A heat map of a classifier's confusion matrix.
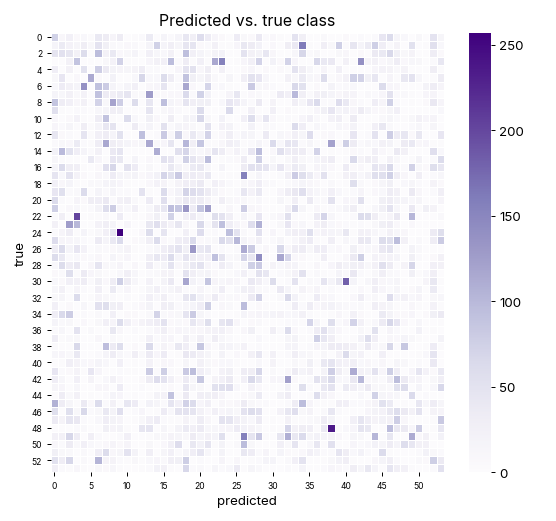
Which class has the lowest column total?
51
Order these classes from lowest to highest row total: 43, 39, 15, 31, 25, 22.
31, 39, 43, 15, 22, 25
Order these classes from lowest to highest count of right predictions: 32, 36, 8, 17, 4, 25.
36, 4, 32, 17, 25, 8
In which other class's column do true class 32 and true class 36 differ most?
28
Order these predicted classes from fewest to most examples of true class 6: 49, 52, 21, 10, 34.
49, 10, 52, 34, 21
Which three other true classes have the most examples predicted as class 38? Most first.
48, 13, 41
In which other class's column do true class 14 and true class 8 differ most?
15
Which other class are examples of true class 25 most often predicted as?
47
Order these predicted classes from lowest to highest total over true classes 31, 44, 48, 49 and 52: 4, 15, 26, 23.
4, 15, 23, 26
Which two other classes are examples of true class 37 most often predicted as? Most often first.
36, 43
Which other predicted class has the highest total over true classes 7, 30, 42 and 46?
18
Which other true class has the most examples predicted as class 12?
5
